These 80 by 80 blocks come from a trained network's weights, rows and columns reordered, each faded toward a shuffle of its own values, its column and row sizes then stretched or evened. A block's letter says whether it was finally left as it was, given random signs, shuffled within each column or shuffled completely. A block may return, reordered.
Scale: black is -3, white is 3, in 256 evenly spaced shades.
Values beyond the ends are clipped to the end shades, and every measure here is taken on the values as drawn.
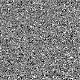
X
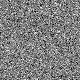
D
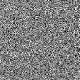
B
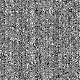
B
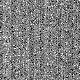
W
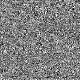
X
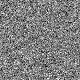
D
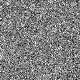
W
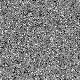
D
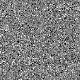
X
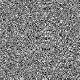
B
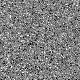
D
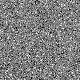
D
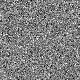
D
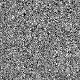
W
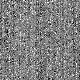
W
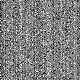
W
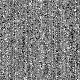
W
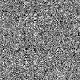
B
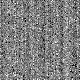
W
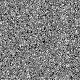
D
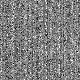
W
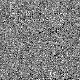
X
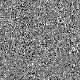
X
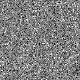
X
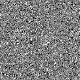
X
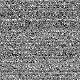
B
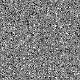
X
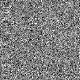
B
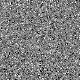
X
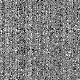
B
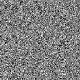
B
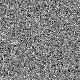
D
